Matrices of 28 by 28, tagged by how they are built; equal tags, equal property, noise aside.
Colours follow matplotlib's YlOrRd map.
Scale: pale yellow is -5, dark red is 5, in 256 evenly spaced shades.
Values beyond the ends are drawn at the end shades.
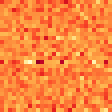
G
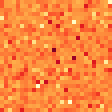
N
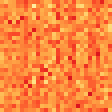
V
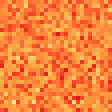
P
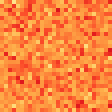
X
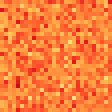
X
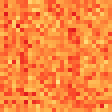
V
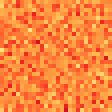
P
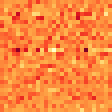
G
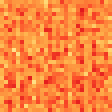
V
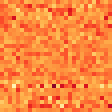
G
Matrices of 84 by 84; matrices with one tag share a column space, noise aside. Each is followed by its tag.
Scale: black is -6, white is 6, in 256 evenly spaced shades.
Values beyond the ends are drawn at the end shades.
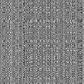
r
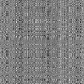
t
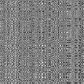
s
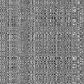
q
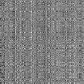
s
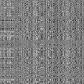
t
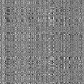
q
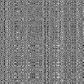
s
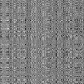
t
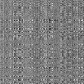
t
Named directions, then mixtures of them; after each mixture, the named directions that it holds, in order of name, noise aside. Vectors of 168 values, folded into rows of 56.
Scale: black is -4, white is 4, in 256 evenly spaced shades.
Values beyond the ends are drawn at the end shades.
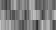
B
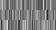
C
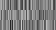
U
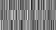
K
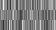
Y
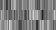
B, Y.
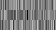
K, U.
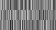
U.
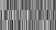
C, U.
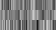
B, U.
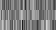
B, U, Y.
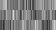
B, Y.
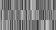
B, U.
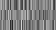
U.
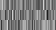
C.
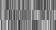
B, C.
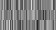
B, U, Y.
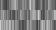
B.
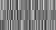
K, U, Y.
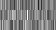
C, K, U.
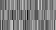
C, K, U.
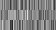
K, U.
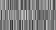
U.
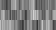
B.
